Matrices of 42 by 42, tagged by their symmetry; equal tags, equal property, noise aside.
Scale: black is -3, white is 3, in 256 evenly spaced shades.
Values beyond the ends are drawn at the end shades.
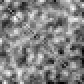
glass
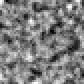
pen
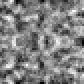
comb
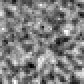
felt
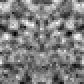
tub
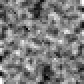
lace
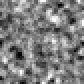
felt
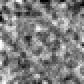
felt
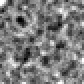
glass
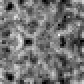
comb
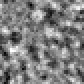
felt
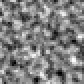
felt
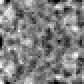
comb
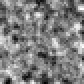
felt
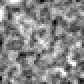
glass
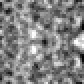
comb
